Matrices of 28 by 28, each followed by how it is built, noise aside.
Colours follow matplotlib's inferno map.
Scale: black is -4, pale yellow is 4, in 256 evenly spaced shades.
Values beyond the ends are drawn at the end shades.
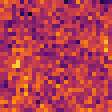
smooth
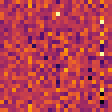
uneven columns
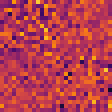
block diagonal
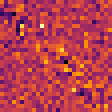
banded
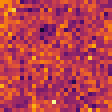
smooth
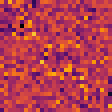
block diagonal
